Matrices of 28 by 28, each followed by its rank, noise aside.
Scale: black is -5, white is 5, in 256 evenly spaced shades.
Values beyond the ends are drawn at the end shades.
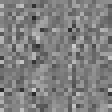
three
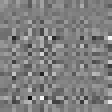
two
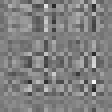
two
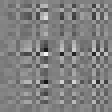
one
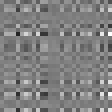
one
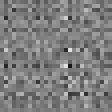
three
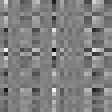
one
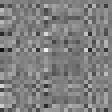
two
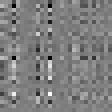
two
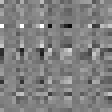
two
